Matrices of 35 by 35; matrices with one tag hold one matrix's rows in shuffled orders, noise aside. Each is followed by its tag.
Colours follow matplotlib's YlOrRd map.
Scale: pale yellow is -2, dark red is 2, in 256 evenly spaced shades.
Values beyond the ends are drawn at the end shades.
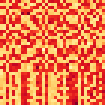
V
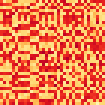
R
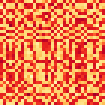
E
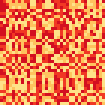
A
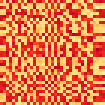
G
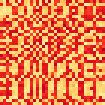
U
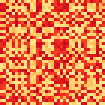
A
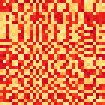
U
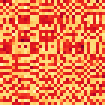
R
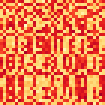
E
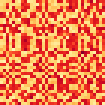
V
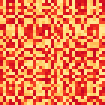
E
